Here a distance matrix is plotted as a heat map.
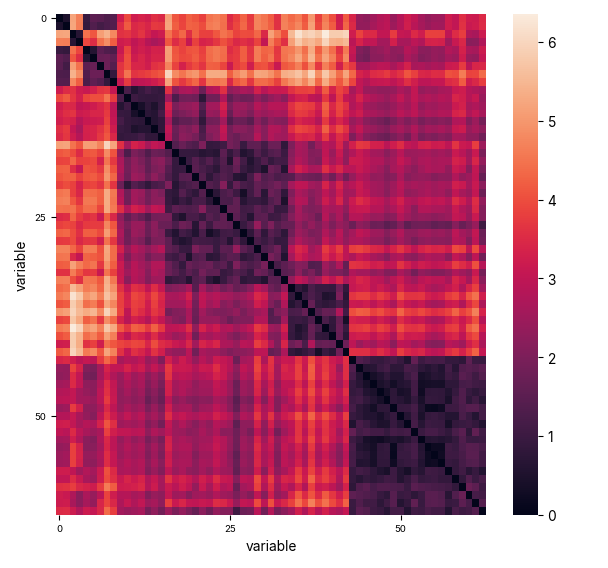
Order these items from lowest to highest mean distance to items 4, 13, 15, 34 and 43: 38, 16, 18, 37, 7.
18, 38, 16, 37, 7
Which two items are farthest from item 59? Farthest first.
7, 8
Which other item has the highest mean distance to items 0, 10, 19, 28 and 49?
2
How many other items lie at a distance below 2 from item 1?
6
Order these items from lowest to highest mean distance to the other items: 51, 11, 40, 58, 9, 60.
51, 60, 58, 11, 9, 40
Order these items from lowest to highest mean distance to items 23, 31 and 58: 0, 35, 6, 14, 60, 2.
60, 14, 35, 6, 0, 2
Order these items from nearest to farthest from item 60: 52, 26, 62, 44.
52, 62, 44, 26
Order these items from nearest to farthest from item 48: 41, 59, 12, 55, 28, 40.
55, 59, 28, 12, 41, 40
